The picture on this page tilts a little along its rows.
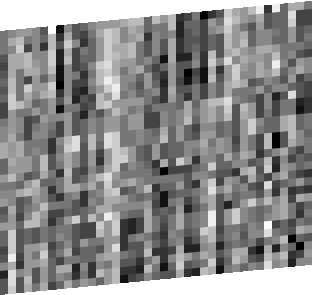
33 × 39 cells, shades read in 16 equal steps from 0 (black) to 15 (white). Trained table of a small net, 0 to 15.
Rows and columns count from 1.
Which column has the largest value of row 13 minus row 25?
29
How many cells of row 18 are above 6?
26
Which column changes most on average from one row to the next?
35
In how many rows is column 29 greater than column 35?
23
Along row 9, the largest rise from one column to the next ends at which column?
27
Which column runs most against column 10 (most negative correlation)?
30
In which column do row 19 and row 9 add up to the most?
15
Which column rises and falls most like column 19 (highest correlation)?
36
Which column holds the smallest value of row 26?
17
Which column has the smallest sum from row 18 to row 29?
21
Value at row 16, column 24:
6
